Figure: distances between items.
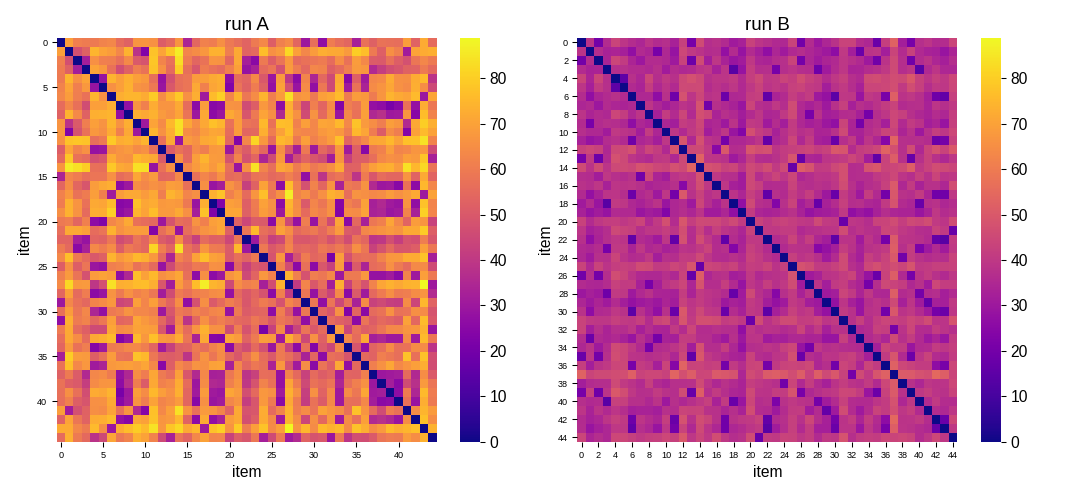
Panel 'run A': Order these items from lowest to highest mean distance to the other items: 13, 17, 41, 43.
13, 41, 17, 43
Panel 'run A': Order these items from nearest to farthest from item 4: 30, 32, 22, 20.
20, 30, 32, 22
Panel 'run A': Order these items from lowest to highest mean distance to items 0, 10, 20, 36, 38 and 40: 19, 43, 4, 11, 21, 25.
25, 4, 19, 21, 11, 43
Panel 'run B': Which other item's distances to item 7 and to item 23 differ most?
15
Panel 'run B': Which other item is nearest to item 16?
12
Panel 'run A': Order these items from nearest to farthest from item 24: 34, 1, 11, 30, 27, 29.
27, 34, 30, 29, 11, 1
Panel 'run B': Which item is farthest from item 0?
37
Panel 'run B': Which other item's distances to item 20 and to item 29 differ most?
41
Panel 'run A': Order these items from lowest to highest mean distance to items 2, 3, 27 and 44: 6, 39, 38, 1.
38, 39, 1, 6
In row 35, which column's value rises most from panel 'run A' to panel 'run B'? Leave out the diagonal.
31
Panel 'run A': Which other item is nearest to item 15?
29
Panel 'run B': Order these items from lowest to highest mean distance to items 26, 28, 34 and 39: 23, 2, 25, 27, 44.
2, 27, 23, 44, 25
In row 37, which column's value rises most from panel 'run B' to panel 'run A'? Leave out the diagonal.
32
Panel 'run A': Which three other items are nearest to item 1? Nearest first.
10, 41, 9
